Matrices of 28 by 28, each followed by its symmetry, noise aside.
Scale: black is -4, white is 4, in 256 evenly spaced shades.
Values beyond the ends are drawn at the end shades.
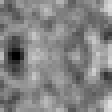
mirrored top to bottom.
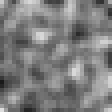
symmetric across the other diagonal.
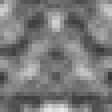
mirrored left to right.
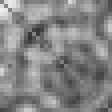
symmetric.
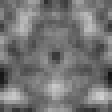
mirrored left to right.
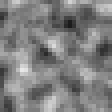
antisymmetric.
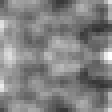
mirrored top to bottom.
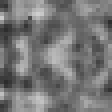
mirrored top to bottom.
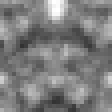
mirrored left to right.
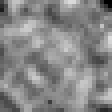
symmetric across the other diagonal.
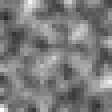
symmetric across the other diagonal.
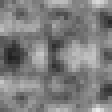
mirrored top to bottom.
